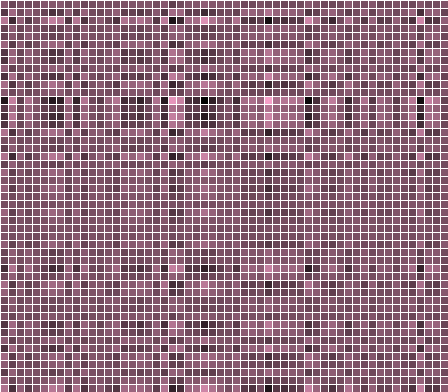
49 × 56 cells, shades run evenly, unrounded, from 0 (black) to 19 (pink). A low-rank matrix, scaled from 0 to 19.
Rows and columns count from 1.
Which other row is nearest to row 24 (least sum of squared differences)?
27
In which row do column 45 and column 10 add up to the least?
13
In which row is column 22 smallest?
3
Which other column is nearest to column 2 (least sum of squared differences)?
23
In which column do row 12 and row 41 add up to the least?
26
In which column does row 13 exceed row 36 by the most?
34
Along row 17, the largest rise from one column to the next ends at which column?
53
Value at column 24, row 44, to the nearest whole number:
8
